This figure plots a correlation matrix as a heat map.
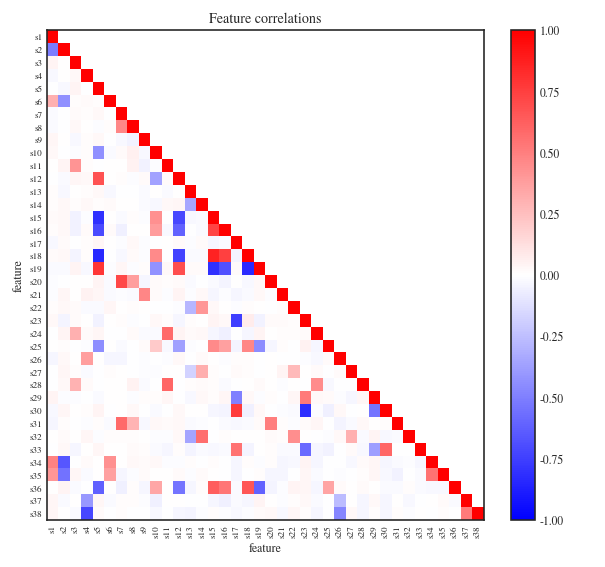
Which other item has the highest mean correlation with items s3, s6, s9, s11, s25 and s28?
s24
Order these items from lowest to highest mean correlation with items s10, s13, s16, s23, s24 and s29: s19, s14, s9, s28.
s19, s14, s9, s28
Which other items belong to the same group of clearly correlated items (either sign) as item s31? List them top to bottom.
s7, s8, s20
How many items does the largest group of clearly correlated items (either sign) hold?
9
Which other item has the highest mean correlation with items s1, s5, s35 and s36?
s34
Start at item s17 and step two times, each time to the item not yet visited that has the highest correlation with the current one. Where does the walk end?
s33
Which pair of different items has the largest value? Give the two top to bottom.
s15, s18
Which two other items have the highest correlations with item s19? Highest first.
s5, s12
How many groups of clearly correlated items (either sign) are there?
8
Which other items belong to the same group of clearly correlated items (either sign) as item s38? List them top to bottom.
s4, s26, s37
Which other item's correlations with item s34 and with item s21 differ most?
s2
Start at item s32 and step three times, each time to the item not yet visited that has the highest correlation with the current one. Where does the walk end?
s27
